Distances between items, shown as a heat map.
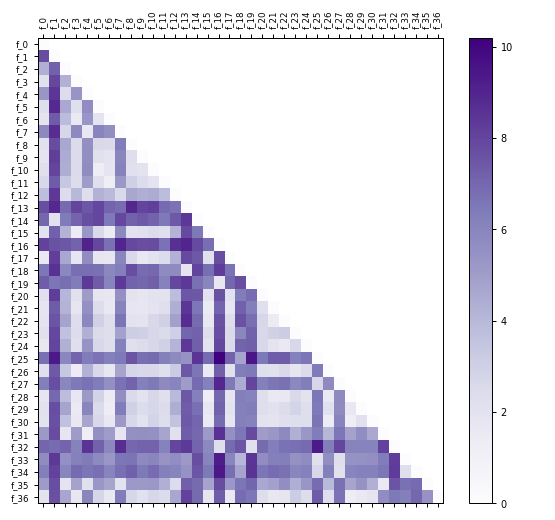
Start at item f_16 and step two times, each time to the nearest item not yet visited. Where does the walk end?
f_32
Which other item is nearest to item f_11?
f_6
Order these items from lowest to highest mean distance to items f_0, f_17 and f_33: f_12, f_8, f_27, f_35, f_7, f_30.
f_30, f_8, f_12, f_27, f_35, f_7
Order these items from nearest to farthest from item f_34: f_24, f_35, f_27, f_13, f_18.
f_27, f_18, f_13, f_24, f_35
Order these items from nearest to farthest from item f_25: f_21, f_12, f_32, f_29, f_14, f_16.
f_12, f_29, f_21, f_14, f_32, f_16
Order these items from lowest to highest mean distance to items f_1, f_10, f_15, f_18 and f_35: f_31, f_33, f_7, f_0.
f_0, f_31, f_7, f_33
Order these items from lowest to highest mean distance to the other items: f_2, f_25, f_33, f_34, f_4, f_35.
f_2, f_35, f_4, f_33, f_34, f_25
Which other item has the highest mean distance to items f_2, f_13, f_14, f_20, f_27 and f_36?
f_16
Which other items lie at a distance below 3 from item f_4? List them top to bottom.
f_2, f_7, f_12, f_31, f_35
